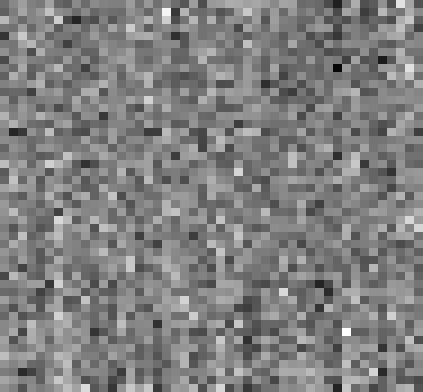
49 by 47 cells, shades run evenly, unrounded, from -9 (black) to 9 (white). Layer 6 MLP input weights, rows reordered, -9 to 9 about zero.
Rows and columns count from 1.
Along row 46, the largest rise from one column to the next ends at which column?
39
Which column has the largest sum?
7
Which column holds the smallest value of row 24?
44
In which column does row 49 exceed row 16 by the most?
10
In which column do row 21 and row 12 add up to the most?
40
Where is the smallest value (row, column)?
9, 38
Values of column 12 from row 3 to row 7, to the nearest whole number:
0 -1 0 1 2
